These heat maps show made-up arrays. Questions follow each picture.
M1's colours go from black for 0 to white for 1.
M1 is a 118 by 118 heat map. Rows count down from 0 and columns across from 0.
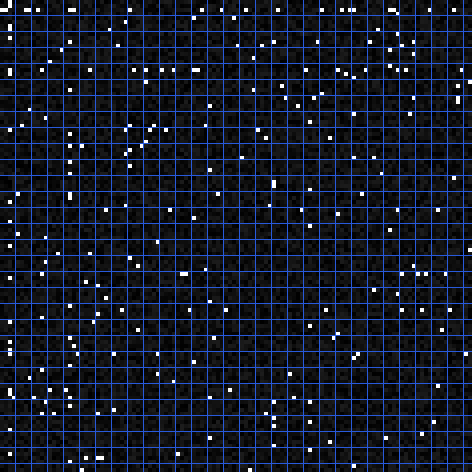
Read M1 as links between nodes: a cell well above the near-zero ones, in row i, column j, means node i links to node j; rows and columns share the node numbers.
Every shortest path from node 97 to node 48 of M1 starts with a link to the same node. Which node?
node 2
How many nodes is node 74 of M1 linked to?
1
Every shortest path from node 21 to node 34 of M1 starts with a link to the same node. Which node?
node 114
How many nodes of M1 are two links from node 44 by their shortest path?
1
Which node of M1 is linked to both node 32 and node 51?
node 31
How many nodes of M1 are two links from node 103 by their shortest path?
8
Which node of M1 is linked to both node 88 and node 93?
node 39
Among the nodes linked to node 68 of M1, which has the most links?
node 10
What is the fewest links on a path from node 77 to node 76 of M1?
5
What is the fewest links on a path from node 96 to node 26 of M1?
3
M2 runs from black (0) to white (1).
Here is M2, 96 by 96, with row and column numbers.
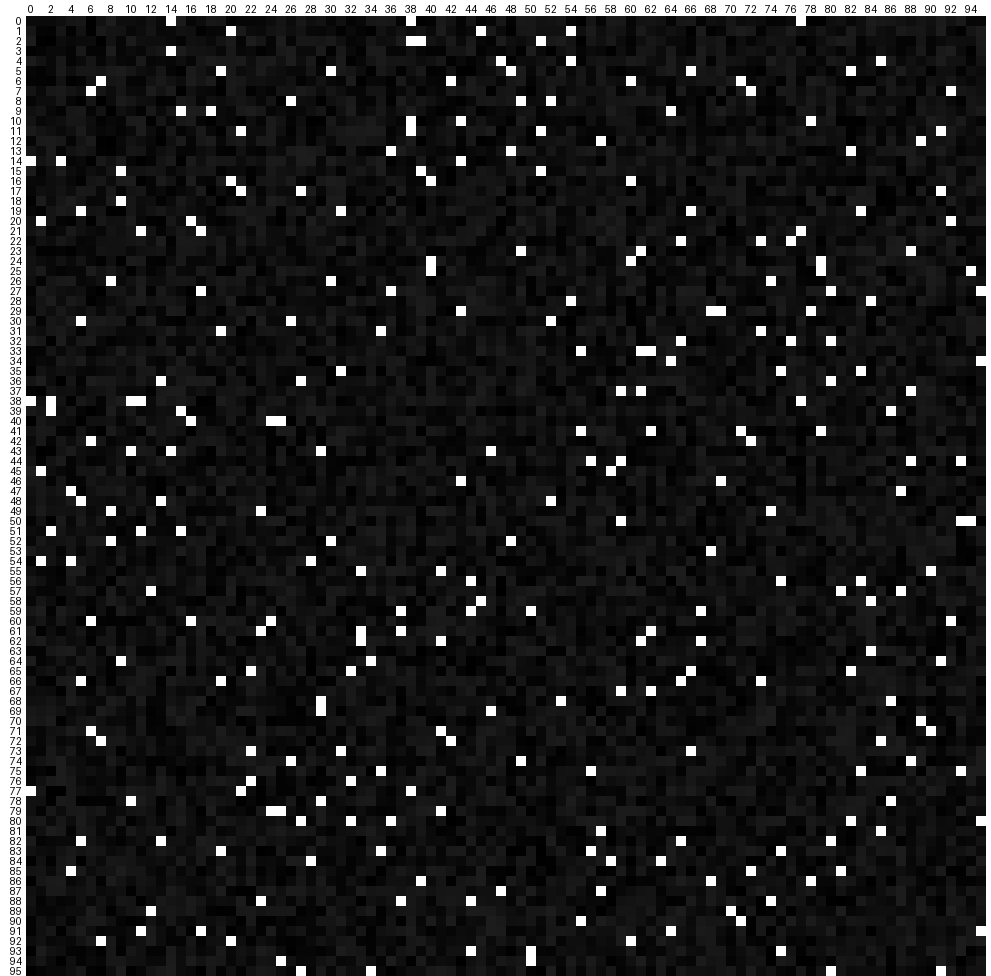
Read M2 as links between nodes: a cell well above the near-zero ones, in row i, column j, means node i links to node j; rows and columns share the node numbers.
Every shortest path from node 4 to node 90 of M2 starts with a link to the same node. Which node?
node 85
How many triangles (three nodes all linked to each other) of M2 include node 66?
1
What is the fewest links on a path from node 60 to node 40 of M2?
2
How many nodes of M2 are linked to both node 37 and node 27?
0
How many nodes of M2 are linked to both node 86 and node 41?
0
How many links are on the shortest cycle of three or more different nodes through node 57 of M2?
6
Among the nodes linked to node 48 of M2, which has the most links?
node 5
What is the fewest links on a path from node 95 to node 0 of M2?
4
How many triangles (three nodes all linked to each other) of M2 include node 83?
2
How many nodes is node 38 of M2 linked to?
5
